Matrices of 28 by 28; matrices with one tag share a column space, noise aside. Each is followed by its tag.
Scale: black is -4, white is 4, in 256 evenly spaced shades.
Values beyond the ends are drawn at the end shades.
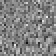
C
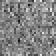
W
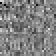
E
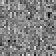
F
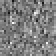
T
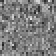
E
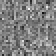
F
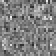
E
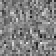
T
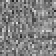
T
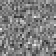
C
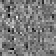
E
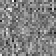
W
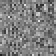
W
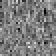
T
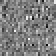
E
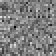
C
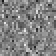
E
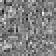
T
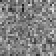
W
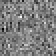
E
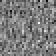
T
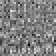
C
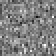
C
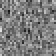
T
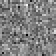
W
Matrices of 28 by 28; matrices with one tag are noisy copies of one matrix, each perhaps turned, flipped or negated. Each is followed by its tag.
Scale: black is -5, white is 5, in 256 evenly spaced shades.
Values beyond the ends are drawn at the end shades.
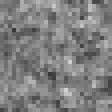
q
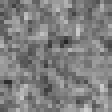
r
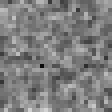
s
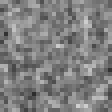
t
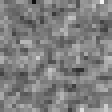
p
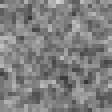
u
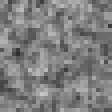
q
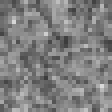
r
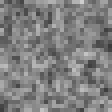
s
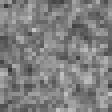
u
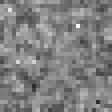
u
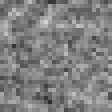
t
